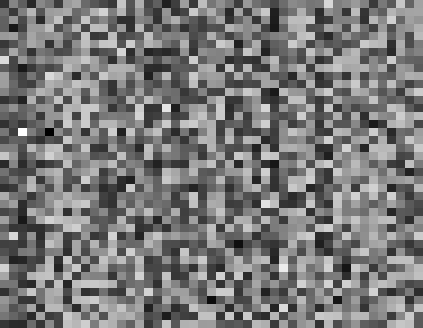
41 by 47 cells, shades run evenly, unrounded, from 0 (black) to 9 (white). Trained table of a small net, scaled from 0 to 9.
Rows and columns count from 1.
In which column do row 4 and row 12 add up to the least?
31
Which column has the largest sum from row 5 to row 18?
10
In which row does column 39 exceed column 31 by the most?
19
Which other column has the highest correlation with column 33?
17
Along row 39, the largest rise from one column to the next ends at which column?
32
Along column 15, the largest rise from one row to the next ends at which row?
24
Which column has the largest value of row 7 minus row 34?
39
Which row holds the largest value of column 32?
34
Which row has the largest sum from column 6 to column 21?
16
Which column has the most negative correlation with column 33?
22
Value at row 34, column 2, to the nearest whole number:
4
